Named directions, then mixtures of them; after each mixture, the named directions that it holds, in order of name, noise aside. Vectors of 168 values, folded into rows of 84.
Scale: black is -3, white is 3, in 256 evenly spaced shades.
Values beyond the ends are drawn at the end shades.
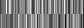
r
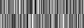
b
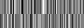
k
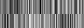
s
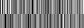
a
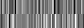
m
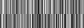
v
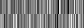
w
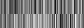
k, m, s.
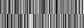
b, k, s.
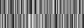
b, k, s.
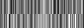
k, m, w.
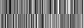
r, s, w.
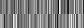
w.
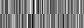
b.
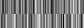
b, v.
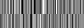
k.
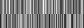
k, r, v.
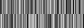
b, r, w.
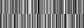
m, r, v.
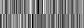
b, v.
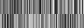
s.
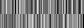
b, m, r.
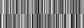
v.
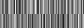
b, m, w.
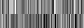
m, s.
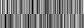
a.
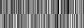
w.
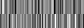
m, v.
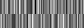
b.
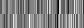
w.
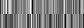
a, r, v.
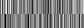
a.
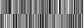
r, w.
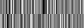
k.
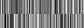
a, s.
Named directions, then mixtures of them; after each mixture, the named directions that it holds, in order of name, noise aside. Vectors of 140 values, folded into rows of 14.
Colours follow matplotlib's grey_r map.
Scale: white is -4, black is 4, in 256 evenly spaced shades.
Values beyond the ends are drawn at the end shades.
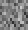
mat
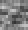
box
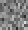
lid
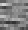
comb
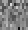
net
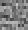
comb, lid.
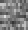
box, comb, lid.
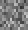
mat.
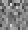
net.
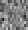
lid, net.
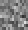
comb, lid.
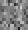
mat, net.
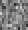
box, net.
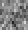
box, lid, mat.
